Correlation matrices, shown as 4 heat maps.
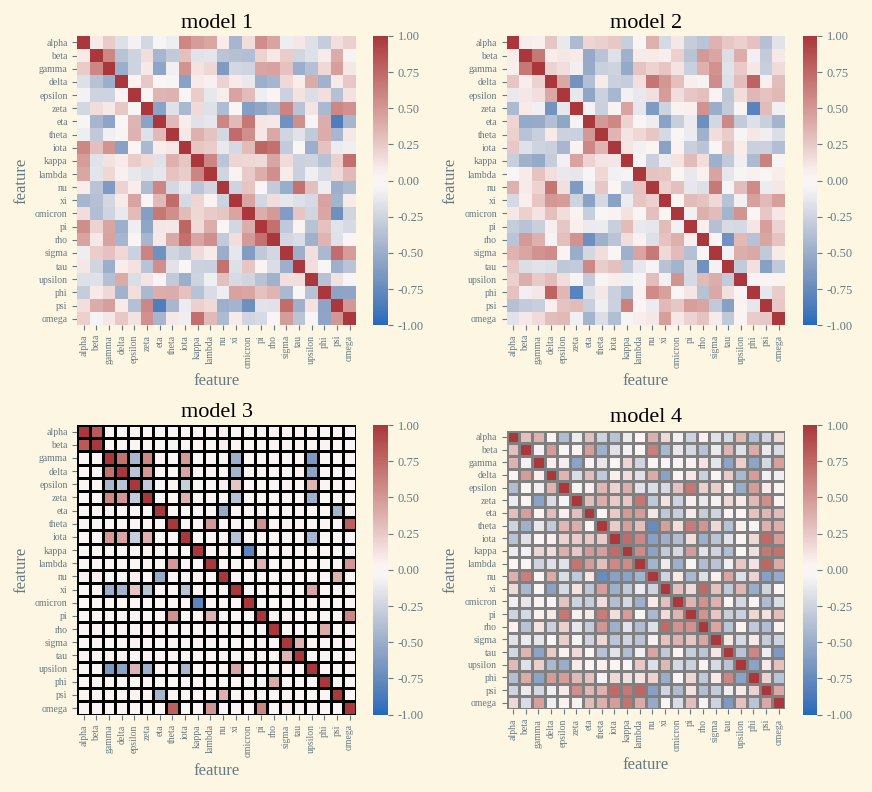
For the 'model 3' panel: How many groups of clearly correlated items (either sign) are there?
7
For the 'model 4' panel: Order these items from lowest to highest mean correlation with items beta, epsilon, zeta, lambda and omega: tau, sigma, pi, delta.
sigma, tau, delta, pi
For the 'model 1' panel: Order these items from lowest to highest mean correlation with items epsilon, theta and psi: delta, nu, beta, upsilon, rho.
nu, upsilon, beta, delta, rho
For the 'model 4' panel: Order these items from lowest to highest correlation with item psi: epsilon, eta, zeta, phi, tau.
tau, epsilon, phi, eta, zeta
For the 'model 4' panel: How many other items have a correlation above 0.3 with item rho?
5
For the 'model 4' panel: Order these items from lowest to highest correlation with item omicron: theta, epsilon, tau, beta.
beta, tau, theta, epsilon
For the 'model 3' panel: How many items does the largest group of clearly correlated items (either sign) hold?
7
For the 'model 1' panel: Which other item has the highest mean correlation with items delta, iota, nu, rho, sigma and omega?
kappa
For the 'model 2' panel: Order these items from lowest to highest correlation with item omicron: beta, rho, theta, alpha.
theta, alpha, beta, rho
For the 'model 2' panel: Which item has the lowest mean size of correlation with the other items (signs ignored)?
lambda
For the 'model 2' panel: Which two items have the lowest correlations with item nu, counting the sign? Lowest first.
zeta, kappa
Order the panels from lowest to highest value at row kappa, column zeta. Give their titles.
model 3, model 1, model 4, model 2
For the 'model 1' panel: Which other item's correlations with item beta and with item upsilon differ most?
gamma
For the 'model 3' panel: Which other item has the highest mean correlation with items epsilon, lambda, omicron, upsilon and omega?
theta
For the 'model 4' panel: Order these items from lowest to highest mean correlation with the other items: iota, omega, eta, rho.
rho, iota, omega, eta
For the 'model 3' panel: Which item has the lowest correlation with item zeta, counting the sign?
upsilon
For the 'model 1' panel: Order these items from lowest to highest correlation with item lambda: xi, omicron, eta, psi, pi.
eta, xi, psi, omicron, pi
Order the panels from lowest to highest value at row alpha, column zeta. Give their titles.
model 2, model 1, model 4, model 3
